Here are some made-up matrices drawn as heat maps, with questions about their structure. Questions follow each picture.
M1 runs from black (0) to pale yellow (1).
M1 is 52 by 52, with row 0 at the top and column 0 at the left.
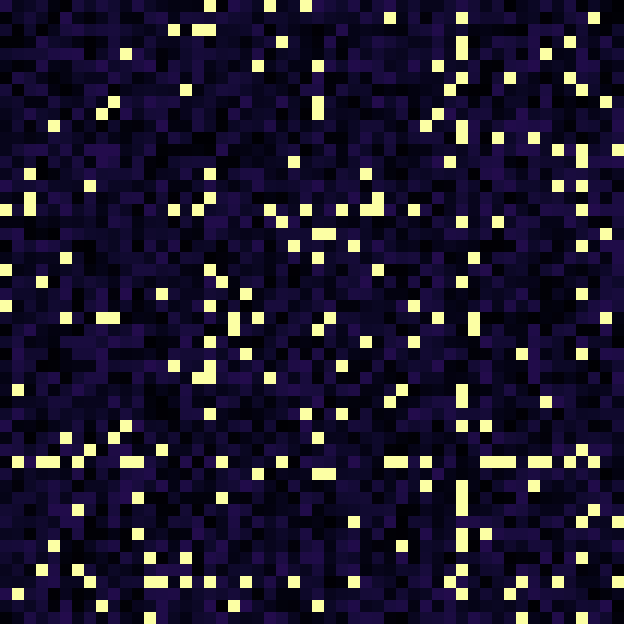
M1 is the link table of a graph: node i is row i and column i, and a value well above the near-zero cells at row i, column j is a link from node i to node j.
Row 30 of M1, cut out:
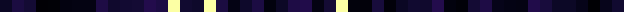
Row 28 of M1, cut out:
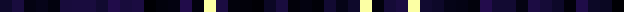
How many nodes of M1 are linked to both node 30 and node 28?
1
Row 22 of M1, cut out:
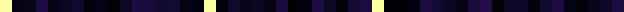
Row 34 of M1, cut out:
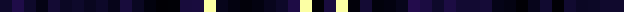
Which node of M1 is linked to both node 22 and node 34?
node 17
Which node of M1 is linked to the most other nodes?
node 38
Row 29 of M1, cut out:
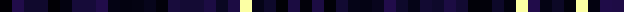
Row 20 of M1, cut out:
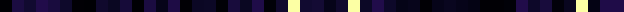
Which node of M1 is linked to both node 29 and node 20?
node 48
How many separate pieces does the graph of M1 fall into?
3
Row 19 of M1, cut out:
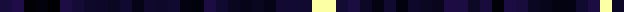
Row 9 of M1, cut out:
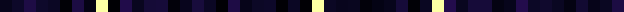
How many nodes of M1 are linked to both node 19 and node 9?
1
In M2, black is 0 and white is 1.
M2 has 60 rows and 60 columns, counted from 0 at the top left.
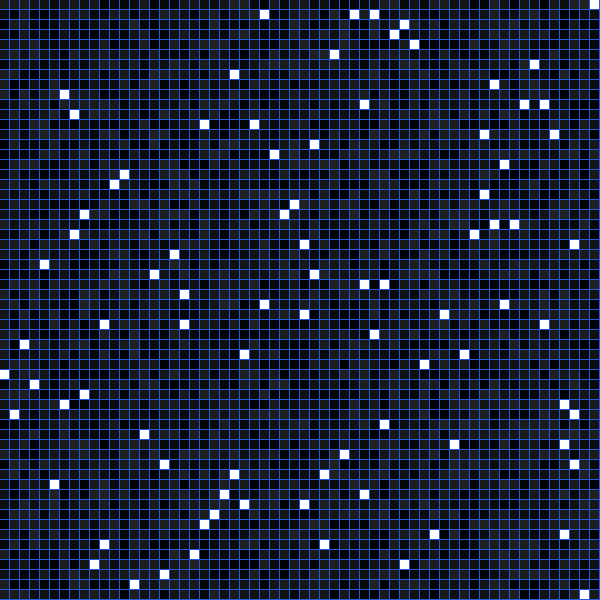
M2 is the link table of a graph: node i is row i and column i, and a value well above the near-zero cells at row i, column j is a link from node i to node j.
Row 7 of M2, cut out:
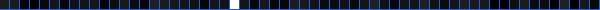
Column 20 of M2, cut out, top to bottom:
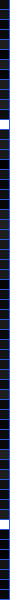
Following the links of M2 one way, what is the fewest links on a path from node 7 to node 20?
6
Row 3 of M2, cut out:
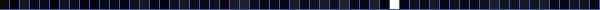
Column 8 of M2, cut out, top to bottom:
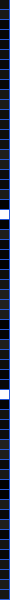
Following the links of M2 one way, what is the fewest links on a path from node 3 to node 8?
2
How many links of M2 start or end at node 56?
5
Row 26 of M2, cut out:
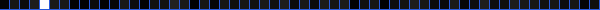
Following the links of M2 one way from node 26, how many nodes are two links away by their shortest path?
1
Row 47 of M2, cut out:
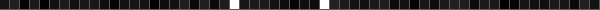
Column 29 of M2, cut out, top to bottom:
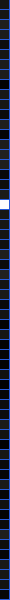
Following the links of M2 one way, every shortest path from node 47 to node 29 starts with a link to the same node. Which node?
node 32
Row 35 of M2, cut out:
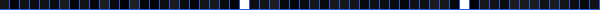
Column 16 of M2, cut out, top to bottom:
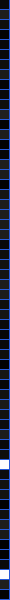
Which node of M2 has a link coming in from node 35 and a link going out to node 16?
node 46
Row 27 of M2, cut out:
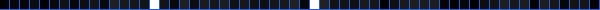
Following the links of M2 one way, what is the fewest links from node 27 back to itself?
2
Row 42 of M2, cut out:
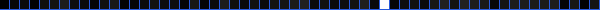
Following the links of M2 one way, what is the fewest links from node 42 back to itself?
7
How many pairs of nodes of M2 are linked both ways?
8
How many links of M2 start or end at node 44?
3
